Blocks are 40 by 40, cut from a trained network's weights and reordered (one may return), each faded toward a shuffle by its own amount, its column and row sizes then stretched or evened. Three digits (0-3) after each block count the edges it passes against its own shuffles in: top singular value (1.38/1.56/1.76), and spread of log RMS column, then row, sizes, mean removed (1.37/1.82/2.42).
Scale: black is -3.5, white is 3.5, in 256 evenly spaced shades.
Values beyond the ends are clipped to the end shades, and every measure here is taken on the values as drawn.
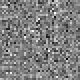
0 2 0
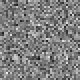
2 0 0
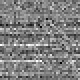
3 0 2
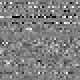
1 0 3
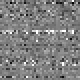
1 1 3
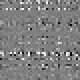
1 2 3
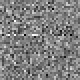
1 0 1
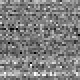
3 0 2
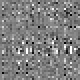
1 3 2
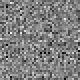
0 1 1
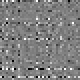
3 2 3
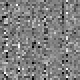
0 3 1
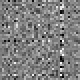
3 3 1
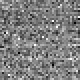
0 1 0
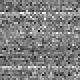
3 1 2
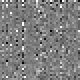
2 3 0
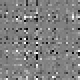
2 3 3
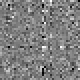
1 2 1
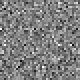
1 0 1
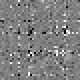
1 2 2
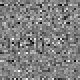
0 1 3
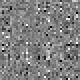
1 2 0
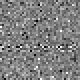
2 0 1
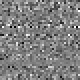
0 0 3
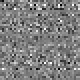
0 1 3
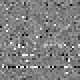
2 0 2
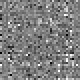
0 3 1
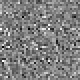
0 0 2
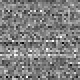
2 0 2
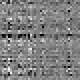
3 3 2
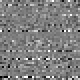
2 0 3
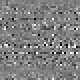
1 1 3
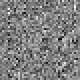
2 2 0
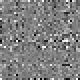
1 2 3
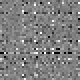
2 2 2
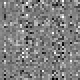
0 3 2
